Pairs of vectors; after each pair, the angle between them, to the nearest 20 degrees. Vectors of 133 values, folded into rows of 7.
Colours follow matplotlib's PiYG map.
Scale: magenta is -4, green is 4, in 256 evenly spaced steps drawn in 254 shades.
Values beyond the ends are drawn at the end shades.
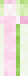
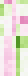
40 degrees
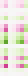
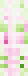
140 degrees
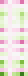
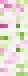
80 degrees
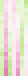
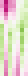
40 degrees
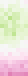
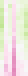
60 degrees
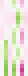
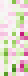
40 degrees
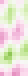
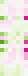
120 degrees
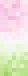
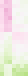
40 degrees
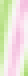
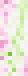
140 degrees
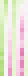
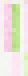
80 degrees
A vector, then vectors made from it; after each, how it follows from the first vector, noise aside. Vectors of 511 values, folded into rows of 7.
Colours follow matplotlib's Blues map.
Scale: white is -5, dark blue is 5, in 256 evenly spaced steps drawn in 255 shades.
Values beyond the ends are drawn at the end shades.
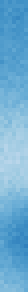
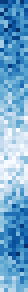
scaled up.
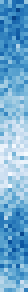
scaled up.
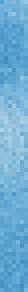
reversed, shrunk.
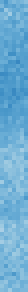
wrapped around, negated, shrunk.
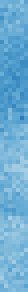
wrapped around, negated, shrunk.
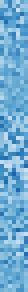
sign-scrambled.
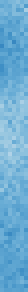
reversed, shrunk.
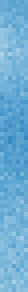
reversed, negated, shrunk.
